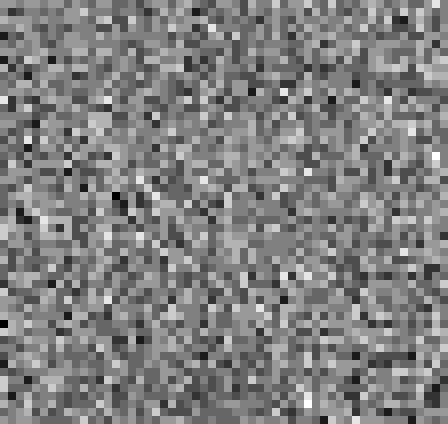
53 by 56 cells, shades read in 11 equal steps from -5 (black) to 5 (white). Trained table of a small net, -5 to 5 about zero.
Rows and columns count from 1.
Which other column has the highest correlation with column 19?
36
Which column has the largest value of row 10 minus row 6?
55
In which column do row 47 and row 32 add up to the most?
51
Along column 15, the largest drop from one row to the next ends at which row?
25
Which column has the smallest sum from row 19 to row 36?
11
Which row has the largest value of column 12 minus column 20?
16
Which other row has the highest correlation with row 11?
52
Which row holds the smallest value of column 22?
38
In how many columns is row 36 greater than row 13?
25
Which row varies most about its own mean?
13
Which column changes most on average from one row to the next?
4
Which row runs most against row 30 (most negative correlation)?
8
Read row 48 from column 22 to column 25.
-2 0 2 -2
